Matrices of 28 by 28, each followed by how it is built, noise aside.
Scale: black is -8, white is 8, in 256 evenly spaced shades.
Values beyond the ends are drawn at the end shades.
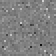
sparse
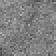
smooth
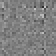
low rank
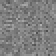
blocks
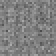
blocks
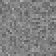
blocks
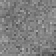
smooth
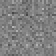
low rank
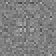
low rank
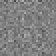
low rank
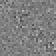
block diagonal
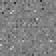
sparse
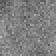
smooth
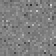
sparse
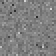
sparse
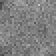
smooth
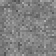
smooth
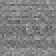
blocks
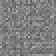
blocks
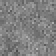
smooth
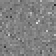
sparse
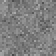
smooth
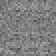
blocks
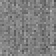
blocks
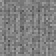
blocks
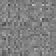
low rank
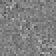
block diagonal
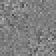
block diagonal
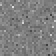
sparse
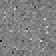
sparse
